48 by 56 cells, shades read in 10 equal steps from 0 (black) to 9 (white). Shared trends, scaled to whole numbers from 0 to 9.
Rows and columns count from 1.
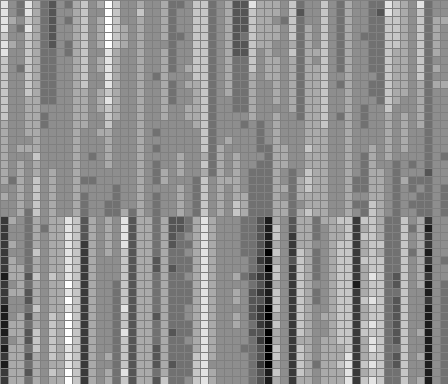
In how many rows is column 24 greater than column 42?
4
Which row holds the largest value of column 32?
1
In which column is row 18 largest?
26
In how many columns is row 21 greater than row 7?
15
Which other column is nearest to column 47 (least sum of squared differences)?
48
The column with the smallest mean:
54
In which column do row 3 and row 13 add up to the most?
14
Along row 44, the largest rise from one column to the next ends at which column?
35
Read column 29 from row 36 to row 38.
5 5 5
